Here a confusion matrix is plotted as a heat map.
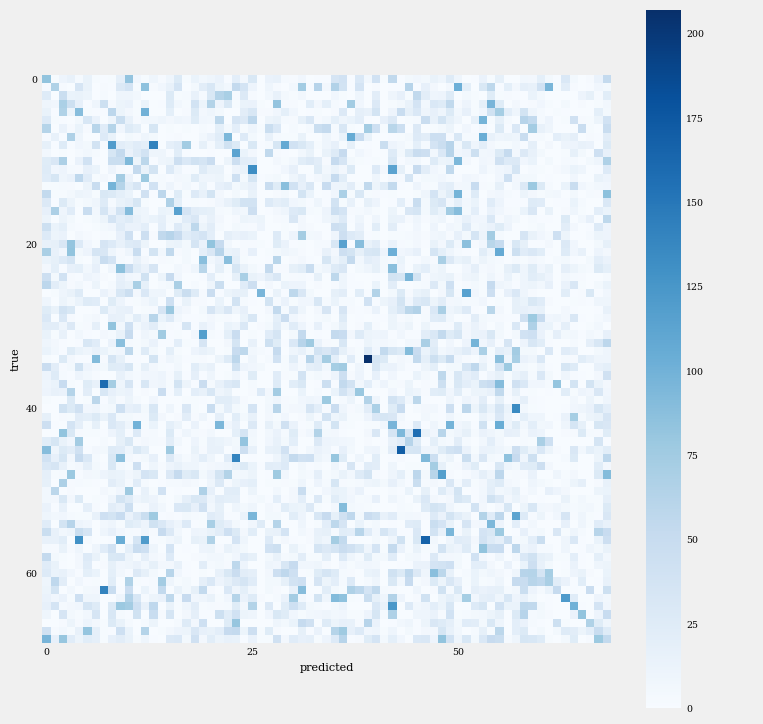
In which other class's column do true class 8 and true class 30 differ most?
13
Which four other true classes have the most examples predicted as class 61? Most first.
1, 60, 44, 33
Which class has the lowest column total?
26
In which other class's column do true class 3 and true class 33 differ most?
54
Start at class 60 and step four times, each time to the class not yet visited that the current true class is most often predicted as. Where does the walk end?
16
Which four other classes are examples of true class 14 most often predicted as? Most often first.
50, 68, 36, 0
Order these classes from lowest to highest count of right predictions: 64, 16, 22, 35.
35, 22, 64, 16
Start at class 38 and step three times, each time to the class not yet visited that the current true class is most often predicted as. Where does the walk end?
45
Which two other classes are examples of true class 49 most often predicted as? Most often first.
2, 45
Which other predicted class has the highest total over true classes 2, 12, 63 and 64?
42
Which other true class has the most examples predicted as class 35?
63
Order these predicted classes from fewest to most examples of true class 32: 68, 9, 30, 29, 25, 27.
29, 25, 30, 27, 68, 9
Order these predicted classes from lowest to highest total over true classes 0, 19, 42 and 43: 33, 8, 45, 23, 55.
8, 23, 33, 55, 45
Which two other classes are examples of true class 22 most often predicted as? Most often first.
19, 48
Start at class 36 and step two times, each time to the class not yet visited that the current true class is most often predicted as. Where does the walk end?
68
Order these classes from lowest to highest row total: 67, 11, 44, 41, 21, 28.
41, 44, 11, 28, 67, 21
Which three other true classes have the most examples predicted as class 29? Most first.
8, 13, 60
